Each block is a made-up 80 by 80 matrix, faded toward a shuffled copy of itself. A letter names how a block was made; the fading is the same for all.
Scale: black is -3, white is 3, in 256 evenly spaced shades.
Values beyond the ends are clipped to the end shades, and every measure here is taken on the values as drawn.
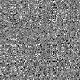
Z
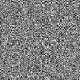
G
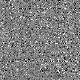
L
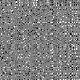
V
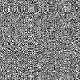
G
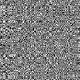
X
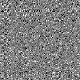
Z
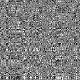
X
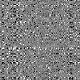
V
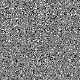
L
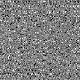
Z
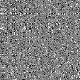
Z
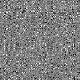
Z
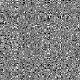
X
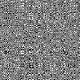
X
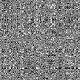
G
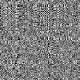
X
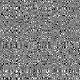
V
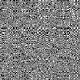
X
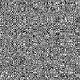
G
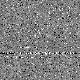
L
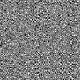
G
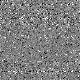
L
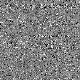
L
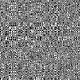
X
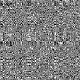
X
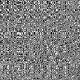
X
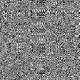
X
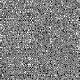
Z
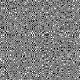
V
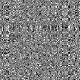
X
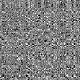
X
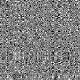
G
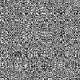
X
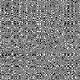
V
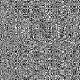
X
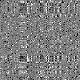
V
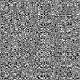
G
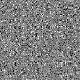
Z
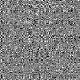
X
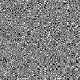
Z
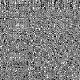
Z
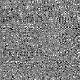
Z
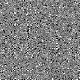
Z
